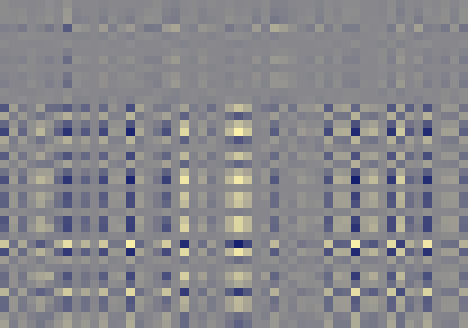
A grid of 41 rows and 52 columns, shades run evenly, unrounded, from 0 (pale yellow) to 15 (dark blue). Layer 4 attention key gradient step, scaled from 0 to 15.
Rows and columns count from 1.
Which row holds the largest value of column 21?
31
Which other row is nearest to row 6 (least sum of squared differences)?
12
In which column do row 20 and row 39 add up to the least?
27
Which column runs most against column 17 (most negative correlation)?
29
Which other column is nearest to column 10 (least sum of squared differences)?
46
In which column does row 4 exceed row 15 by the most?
8
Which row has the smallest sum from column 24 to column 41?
17
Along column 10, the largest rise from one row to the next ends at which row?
32
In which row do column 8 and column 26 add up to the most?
4
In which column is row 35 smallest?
21
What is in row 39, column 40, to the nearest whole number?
10
